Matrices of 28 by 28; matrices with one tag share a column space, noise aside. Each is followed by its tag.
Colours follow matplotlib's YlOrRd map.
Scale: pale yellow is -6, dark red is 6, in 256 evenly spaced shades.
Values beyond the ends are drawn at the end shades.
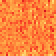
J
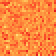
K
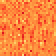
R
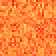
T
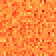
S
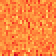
J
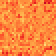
K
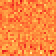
K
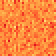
S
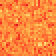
T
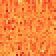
J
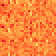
S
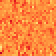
J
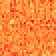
J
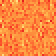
S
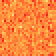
S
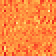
J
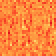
R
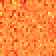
S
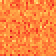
S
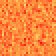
T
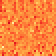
J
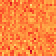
K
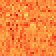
T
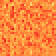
T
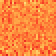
K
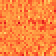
J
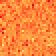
T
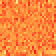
K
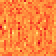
R
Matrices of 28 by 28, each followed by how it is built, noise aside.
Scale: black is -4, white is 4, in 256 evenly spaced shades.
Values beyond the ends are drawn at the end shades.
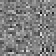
low rank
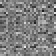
low rank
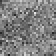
smooth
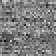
blocks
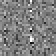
uneven columns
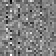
uneven columns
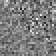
upper triangular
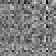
low rank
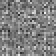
blocks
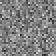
blocks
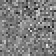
upper triangular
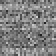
blocks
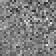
upper triangular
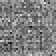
blocks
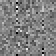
uneven columns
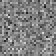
noise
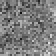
smooth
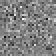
uneven rows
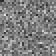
noise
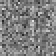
blocks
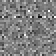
uneven rows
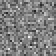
noise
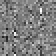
uneven columns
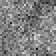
smooth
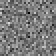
repeating rows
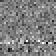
uneven rows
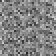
repeating rows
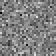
noise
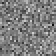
noise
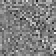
upper triangular
